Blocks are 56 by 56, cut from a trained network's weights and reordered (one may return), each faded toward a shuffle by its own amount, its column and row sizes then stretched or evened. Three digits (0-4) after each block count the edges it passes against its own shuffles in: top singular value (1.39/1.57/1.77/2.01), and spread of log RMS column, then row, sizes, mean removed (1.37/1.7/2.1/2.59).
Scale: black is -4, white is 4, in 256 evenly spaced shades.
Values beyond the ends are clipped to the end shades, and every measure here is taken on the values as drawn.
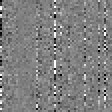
4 4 0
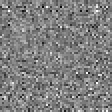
1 1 3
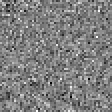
1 0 1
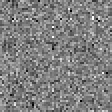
0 1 0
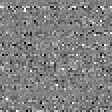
0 1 4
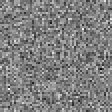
3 0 0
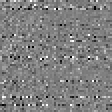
2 2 4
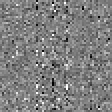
0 3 1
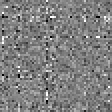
3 3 2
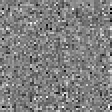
0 3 2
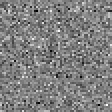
0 0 3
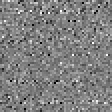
0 0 3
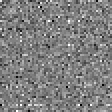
0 1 3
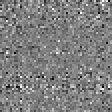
2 2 4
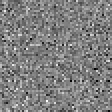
1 1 1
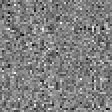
3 2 0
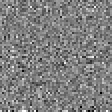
4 1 2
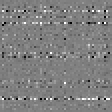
3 1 4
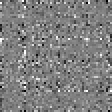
1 4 4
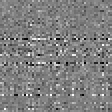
4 2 4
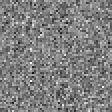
0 1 0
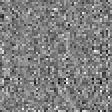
3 2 2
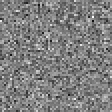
0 1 0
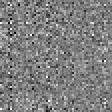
1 3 2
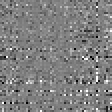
1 4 4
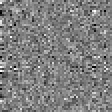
4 3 1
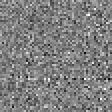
0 2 1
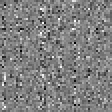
0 4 1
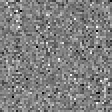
0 2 0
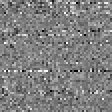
2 0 3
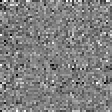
2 2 3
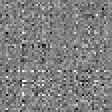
4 3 3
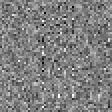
2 3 0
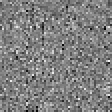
1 2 1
